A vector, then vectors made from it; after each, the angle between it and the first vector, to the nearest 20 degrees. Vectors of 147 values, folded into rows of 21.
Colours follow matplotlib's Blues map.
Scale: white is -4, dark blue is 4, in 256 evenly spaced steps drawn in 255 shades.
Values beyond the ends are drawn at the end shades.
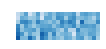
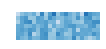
80 degrees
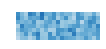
140 degrees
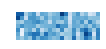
100 degrees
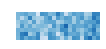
100 degrees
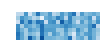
40 degrees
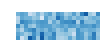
40 degrees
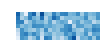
120 degrees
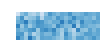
40 degrees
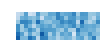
20 degrees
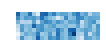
140 degrees
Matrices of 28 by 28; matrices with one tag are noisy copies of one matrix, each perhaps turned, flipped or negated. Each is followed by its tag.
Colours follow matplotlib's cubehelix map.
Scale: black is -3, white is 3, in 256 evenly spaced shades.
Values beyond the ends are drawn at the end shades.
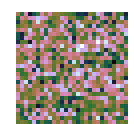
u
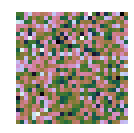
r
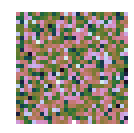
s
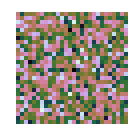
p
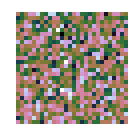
p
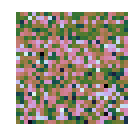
u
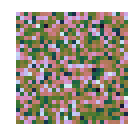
p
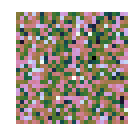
u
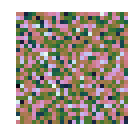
r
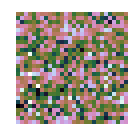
u
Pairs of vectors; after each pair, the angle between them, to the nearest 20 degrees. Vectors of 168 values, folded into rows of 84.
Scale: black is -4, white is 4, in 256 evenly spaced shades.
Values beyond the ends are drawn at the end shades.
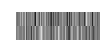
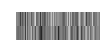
160 degrees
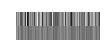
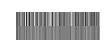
140 degrees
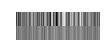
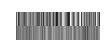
40 degrees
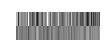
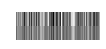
80 degrees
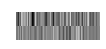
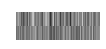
140 degrees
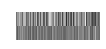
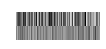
160 degrees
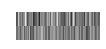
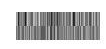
140 degrees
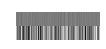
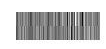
100 degrees
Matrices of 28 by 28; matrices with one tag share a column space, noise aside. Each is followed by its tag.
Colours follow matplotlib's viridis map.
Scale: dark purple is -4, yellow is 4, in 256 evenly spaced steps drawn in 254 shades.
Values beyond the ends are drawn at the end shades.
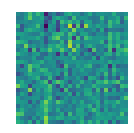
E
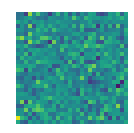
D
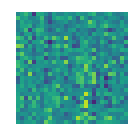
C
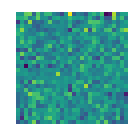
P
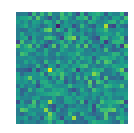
D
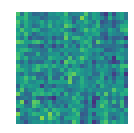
C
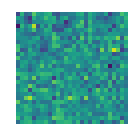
E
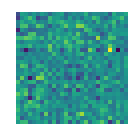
E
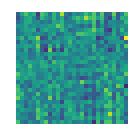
E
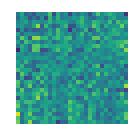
E
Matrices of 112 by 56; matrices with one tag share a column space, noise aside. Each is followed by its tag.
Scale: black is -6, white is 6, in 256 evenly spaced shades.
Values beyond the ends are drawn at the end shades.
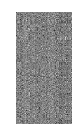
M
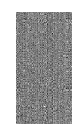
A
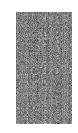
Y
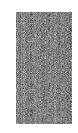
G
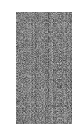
A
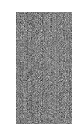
M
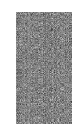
G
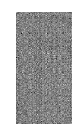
Y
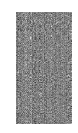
M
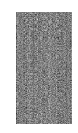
M
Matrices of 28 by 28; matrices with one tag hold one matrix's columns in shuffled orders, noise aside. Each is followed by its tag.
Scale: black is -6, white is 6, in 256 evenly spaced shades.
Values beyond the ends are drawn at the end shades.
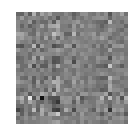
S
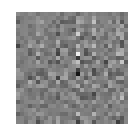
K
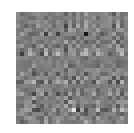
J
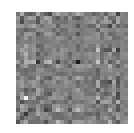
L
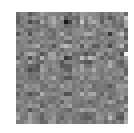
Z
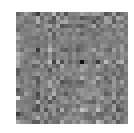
L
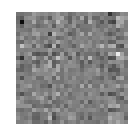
Z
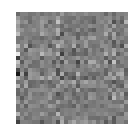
K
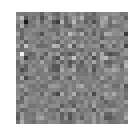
Z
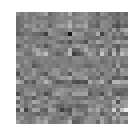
J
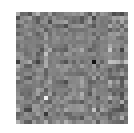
L
